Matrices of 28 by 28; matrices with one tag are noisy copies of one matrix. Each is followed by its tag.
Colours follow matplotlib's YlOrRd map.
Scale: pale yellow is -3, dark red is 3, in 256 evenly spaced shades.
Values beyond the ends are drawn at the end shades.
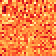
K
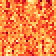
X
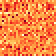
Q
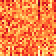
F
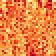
X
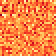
K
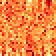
X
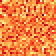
K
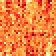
X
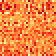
Q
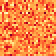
Q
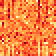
F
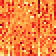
F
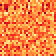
Q
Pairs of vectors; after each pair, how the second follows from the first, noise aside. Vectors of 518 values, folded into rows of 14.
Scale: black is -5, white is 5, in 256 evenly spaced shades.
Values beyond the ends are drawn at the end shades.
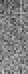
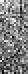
negated, scaled up.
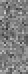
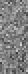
wrapped around.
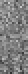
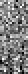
scaled up.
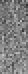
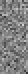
shuffled.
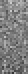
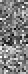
wrapped around, scaled up.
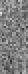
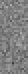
wrapped around, negated, shrunk.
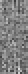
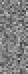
shuffled.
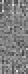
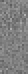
wrapped around, shrunk.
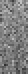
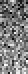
negated, scaled up.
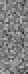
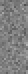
wrapped around, negated, shrunk.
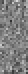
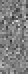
wrapped around.
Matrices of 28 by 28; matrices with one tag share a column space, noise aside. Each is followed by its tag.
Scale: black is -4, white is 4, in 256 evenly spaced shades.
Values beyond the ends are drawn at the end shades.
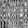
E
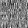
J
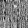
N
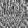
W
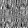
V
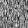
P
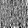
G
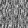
P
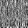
G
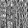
E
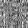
E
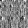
N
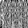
E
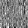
G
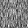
P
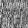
J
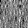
N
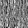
G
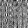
E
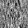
J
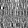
V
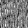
P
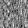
P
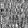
J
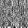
G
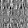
V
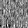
P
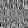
V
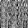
E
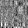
G
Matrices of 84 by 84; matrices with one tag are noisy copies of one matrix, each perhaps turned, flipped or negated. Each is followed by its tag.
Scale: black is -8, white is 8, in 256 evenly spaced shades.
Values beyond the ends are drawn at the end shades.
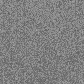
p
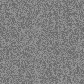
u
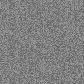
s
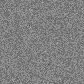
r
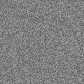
r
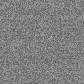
s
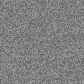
u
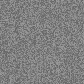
s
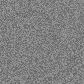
r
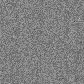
s
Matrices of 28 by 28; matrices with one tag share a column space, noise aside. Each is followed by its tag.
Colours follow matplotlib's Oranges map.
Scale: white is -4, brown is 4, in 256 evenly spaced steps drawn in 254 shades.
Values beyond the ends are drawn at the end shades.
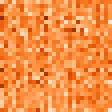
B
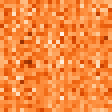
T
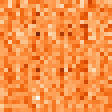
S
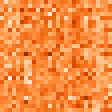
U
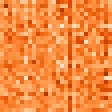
T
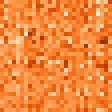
T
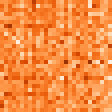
T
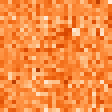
B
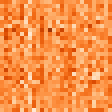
B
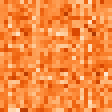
B
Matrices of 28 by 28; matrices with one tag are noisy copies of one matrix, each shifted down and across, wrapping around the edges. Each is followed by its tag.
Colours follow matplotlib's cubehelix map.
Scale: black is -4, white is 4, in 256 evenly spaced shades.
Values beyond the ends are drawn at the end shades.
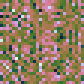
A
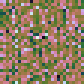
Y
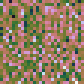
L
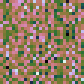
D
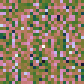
Y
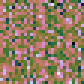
Y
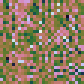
A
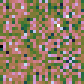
A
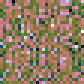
Y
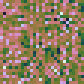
A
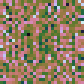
L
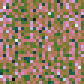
D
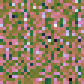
Y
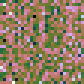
L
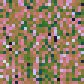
L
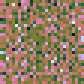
D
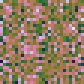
A
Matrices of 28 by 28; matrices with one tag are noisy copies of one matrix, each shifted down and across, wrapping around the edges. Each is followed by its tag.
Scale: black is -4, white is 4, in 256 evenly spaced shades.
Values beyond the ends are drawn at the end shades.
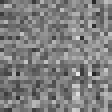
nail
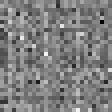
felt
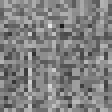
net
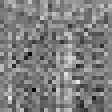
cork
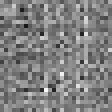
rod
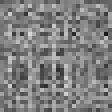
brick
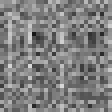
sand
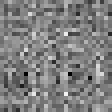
sand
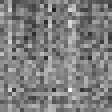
net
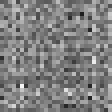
rod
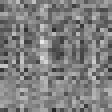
net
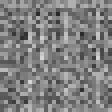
felt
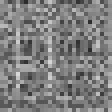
sand
